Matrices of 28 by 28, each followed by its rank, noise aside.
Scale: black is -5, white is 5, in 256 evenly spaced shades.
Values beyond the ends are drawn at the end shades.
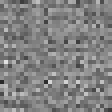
six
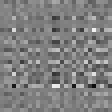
two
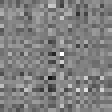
three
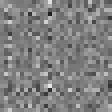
four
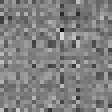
four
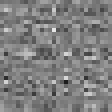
three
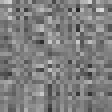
three
